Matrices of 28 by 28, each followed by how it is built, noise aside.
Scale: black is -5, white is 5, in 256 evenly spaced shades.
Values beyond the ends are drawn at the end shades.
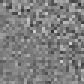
upper triangular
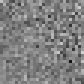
upper triangular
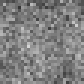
smooth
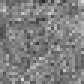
smooth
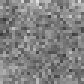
smooth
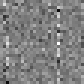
uneven columns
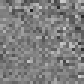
upper triangular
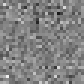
uneven rows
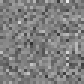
low rank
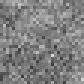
smooth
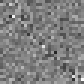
banded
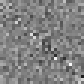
banded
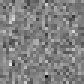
uneven columns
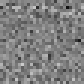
uneven rows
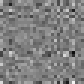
low rank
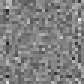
uneven columns
